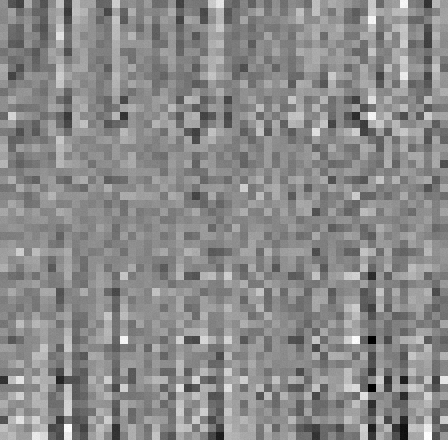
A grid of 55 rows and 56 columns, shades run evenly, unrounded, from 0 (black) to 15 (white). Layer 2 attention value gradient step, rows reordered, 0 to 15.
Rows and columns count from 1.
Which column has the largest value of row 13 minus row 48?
49
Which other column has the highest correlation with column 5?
3
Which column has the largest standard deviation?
47
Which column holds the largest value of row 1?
51
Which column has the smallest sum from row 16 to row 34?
25
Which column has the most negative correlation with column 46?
33
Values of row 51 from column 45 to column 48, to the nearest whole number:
11 9 3 9
